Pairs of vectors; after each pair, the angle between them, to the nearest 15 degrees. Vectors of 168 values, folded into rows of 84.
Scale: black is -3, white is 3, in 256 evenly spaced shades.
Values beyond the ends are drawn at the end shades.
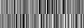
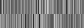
120 degrees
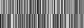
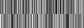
150 degrees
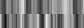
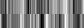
30 degrees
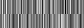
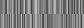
90 degrees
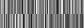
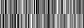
135 degrees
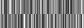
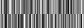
15 degrees
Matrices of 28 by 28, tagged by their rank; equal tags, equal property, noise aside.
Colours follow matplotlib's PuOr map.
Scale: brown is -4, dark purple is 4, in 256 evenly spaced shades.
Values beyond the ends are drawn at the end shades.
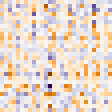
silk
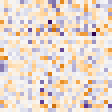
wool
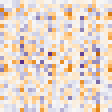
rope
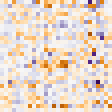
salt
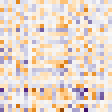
silk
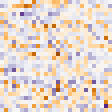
wool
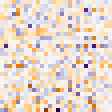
wool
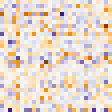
wool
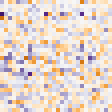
salt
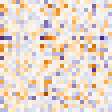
wool
